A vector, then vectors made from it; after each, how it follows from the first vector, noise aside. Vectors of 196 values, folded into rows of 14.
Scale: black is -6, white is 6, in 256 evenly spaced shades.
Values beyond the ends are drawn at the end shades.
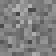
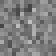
sign-scrambled.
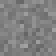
reversed, negated, shrunk.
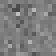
negated, partly zeroed.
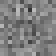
sign-scrambled.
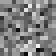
wrapped around, scaled up.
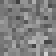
wrapped around.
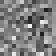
wrapped around, negated, scaled up.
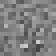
reversed, negated.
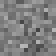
reversed, negated.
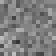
wrapped around.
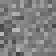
wrapped around, negated.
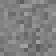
reversed, negated, shrunk.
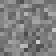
reversed, negated.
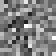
wrapped around, negated, scaled up.
